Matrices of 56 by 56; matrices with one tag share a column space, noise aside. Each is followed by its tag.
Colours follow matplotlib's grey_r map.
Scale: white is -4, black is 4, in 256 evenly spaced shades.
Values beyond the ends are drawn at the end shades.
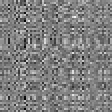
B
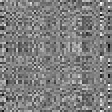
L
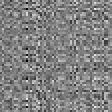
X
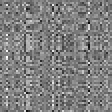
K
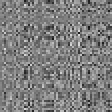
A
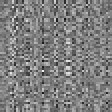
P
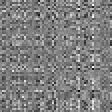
X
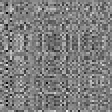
K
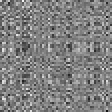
L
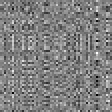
K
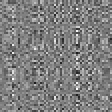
B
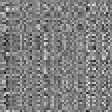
K
